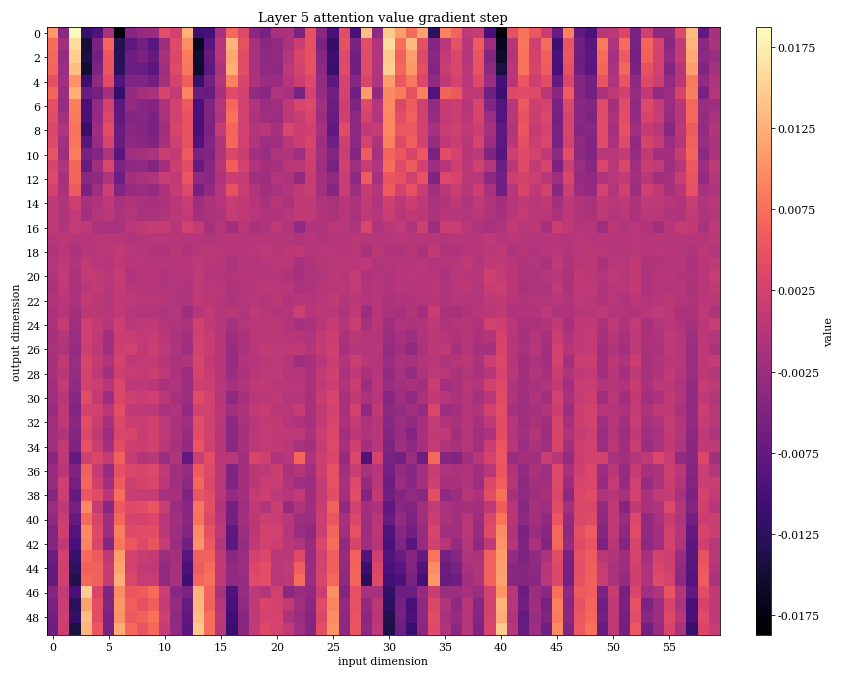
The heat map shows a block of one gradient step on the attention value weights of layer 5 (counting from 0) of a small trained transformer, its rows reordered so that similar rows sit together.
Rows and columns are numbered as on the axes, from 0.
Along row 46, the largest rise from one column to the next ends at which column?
3
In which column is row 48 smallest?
30
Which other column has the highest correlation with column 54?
22
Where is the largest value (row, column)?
0, 2
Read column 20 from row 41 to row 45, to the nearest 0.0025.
0.0025 0.0025 0 0 0
